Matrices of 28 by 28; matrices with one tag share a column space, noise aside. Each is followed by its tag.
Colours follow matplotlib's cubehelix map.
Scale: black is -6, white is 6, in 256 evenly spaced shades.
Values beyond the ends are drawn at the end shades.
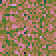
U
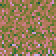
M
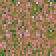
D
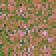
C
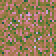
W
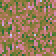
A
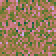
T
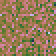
C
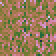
A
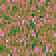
A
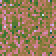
U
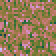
A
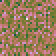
U
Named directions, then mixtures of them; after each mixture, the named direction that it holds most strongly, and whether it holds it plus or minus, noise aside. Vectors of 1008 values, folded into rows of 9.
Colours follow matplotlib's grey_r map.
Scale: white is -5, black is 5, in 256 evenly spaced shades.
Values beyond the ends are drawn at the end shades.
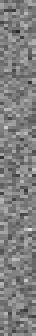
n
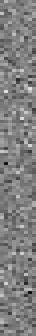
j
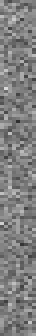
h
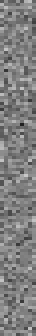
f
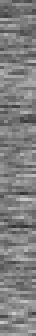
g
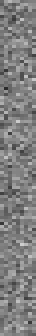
h, minus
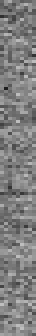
h, minus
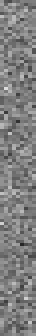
h, plus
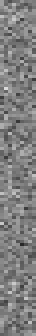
h, plus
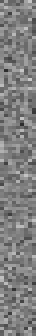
f, plus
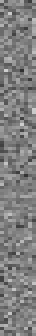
f, minus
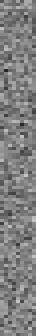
f, plus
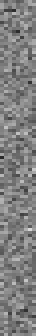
n, plus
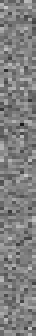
f, plus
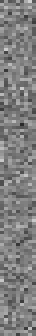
f, plus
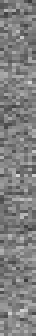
n, minus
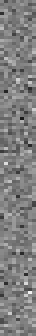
j, minus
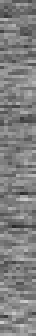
g, plus
